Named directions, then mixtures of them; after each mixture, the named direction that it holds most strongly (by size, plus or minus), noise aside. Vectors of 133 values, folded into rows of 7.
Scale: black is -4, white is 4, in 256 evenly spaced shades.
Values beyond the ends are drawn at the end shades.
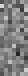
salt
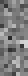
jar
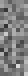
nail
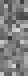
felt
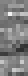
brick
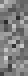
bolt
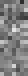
felt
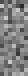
salt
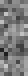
nail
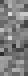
brick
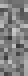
felt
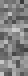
felt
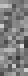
jar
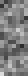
bolt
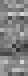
brick
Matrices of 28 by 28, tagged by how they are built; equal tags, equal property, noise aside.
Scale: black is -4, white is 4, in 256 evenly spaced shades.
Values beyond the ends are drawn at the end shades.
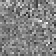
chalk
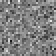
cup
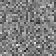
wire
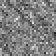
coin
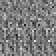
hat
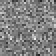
hat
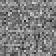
wire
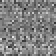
hat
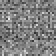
wire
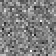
hat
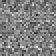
hat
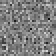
wire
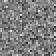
cup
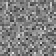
hat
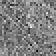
coin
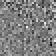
chalk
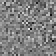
chalk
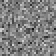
wire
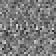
hat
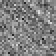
coin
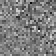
chalk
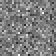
cup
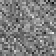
coin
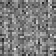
wire
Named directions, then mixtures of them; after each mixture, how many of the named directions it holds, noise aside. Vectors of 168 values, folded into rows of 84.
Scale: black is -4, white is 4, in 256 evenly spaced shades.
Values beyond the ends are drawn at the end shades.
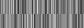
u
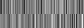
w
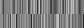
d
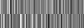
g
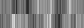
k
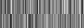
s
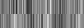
two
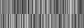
three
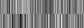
three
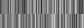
two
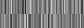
three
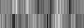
one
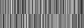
three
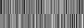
one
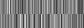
four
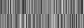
four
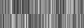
four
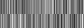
three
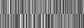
three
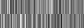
two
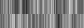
three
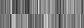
three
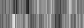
one
